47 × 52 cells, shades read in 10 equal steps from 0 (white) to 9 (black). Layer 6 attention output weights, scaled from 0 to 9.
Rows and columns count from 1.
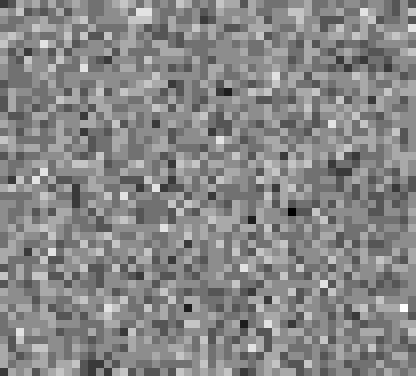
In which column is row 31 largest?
24
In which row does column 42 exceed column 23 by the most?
21
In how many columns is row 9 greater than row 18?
26
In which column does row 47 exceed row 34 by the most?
31
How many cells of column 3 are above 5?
5
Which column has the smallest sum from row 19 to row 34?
34
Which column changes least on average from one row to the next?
49
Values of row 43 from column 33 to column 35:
3 6 4
